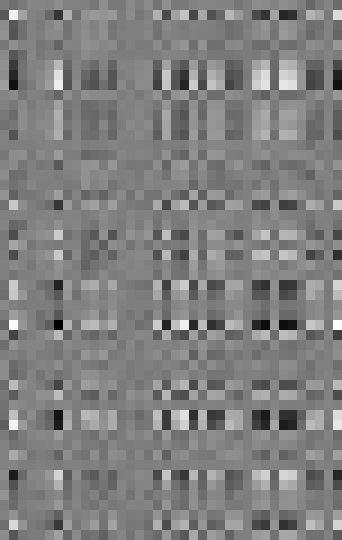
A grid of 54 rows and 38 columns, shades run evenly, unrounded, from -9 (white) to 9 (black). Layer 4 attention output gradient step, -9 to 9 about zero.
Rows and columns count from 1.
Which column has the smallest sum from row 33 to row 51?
21
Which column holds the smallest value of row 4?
32
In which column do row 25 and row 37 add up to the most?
12
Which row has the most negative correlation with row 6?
25
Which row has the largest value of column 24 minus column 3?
33
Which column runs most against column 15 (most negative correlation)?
14
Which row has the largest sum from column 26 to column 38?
42
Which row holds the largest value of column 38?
9
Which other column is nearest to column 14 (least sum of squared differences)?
28
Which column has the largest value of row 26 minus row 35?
38
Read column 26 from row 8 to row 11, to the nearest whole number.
3 4 -1 1
